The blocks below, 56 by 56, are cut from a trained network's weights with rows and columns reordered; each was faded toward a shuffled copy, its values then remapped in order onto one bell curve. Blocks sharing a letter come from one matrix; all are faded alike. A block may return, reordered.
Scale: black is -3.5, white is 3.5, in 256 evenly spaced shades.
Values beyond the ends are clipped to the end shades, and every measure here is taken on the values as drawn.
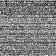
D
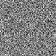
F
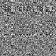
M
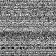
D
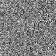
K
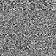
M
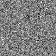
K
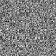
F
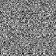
M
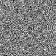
F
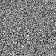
K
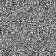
M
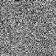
K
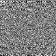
M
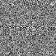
M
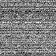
D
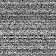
D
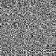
M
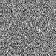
F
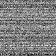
D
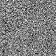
K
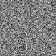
F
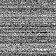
D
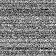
D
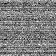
D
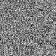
F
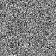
K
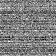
D
